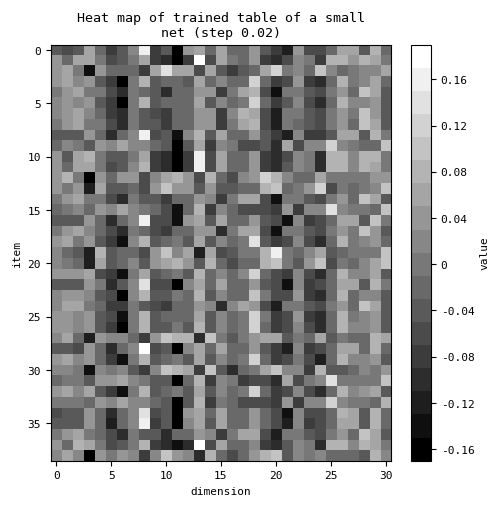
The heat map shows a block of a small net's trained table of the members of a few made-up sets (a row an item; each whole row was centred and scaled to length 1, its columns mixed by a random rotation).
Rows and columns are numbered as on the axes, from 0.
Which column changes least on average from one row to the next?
7
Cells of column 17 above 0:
9
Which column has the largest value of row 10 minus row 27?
13
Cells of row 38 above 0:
18
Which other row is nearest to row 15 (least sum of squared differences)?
33
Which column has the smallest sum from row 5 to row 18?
20
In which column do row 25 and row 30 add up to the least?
23
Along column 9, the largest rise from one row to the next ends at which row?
2
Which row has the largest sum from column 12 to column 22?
12
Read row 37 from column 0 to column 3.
0.04 -0.02 0.08 0.06
